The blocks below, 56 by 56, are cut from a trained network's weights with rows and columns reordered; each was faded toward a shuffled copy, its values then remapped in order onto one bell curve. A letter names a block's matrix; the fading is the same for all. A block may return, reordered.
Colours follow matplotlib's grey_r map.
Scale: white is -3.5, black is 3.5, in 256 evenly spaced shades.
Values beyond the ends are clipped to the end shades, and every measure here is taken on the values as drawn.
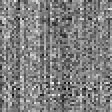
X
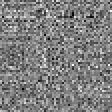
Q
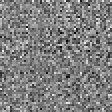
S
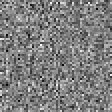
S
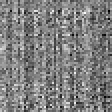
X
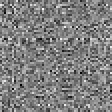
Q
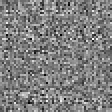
S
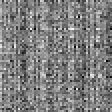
X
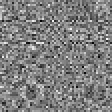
Q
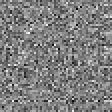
Q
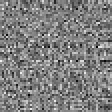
Q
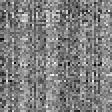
X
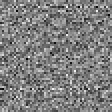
Q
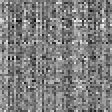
X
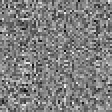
S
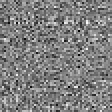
Q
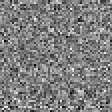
Q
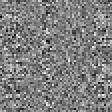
S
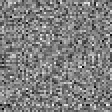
Q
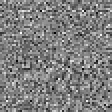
Q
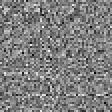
Q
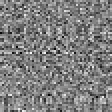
Q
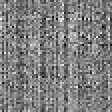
X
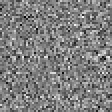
Q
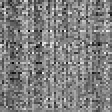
X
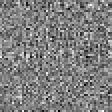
Q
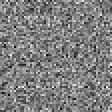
Q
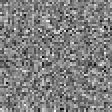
S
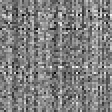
X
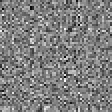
S
